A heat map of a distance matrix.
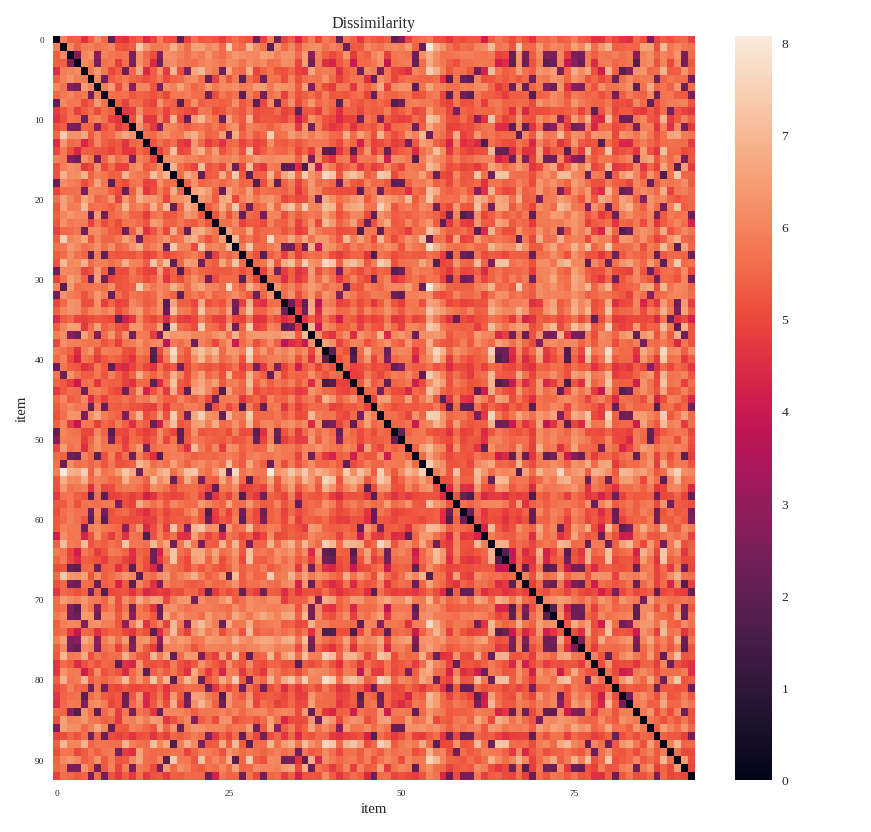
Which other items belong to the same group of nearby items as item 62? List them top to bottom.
13, 51, 79
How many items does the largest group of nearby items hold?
15
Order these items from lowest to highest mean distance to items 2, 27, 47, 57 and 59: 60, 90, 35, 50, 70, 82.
60, 82, 35, 50, 90, 70
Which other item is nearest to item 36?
16
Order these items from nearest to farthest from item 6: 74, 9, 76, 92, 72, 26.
72, 76, 74, 9, 92, 26
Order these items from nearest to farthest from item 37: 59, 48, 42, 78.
48, 78, 59, 42
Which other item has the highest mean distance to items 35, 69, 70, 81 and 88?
39
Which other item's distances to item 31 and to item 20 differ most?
1
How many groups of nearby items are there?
13
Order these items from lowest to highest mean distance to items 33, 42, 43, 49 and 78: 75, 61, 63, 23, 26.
26, 61, 23, 75, 63
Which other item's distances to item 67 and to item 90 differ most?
54
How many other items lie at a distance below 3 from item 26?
5
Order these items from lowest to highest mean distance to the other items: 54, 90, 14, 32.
14, 32, 90, 54
